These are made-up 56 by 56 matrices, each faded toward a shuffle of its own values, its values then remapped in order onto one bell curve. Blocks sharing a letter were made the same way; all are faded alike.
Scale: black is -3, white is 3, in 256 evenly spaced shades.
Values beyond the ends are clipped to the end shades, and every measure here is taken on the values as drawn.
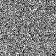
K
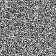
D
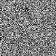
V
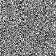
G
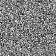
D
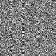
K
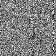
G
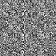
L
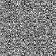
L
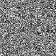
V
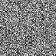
K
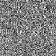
L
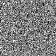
D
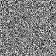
K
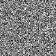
G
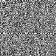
V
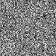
K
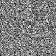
K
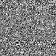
V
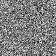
D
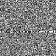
V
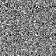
V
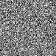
K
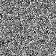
D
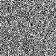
K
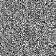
K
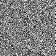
G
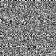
V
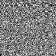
V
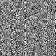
L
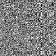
L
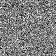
D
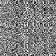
L
